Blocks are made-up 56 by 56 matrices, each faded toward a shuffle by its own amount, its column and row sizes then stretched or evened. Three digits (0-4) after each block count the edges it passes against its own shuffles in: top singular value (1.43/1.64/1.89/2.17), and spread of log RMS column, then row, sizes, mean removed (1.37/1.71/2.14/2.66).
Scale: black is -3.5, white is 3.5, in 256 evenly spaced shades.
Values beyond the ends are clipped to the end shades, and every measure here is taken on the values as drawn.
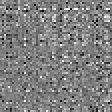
4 2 3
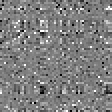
4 1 3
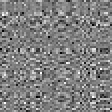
4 1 3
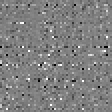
0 2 3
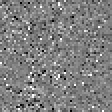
0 2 0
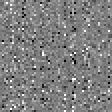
0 4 0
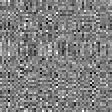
4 3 0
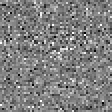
2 1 2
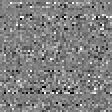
0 1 4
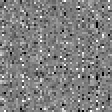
0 4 0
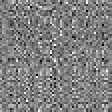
4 4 0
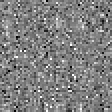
2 2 0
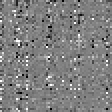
0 4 3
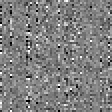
1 4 0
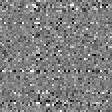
2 1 4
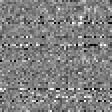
3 0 4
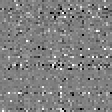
0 2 4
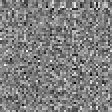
3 3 0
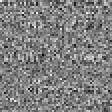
3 0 2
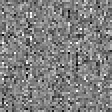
0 3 0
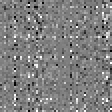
2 4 2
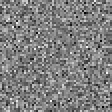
1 0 0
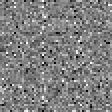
2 1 2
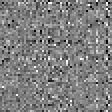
4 3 2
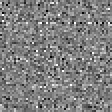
1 0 2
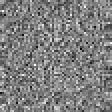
3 0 1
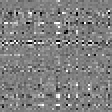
4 3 4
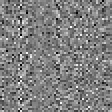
4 4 0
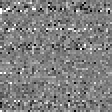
0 1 4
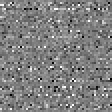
0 1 4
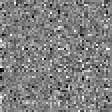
1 3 3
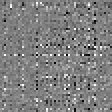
3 4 3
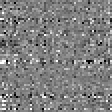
3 3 4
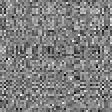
4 2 1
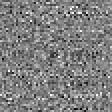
3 0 2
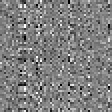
4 4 1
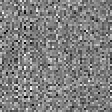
4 3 0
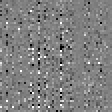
1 4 1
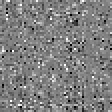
1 3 1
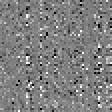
2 4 1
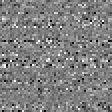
2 0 4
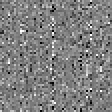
1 4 0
